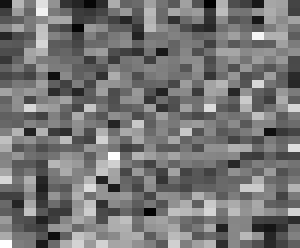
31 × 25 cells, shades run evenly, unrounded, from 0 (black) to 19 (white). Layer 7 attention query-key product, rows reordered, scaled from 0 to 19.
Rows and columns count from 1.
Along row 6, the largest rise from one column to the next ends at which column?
4
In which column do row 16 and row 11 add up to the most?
22
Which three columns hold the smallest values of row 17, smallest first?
23, 3, 6
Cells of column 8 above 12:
6
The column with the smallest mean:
5
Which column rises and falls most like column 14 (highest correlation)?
11
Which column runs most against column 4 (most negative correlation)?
7
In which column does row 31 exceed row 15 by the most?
1
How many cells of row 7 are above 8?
14
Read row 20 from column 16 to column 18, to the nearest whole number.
10 10 10
